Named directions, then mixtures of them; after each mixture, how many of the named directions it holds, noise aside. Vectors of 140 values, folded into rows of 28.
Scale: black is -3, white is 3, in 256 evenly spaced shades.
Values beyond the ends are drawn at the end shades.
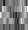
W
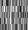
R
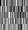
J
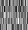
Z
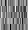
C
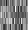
four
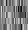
four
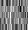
two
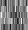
two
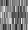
four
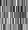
two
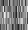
two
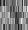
two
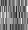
three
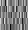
three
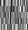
three
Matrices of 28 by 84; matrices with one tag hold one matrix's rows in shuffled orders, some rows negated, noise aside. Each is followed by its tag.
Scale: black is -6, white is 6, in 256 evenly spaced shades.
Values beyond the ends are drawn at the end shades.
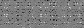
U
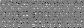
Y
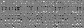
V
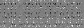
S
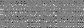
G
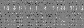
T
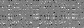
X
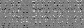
Y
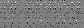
S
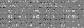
X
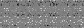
U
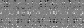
U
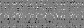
T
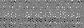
S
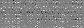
V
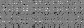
Y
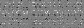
Y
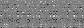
U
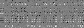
G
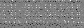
S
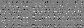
Y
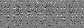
T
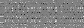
G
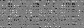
X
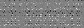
S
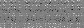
S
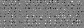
S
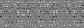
U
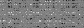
X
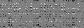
X
